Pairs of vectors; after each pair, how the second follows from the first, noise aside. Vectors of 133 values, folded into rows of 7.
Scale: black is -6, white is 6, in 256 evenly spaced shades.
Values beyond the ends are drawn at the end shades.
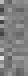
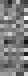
reversed, scaled up.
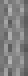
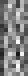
reversed, scaled up.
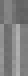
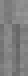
negated, shrunk.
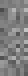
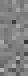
wrapped around, negated, partly zeroed.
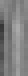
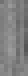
reversed, shrunk.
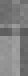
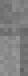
shrunk.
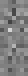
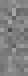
negated, shrunk.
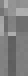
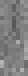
reversed, partly zeroed.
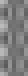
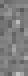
wrapped around, partly zeroed.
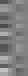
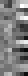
reversed, scaled up.
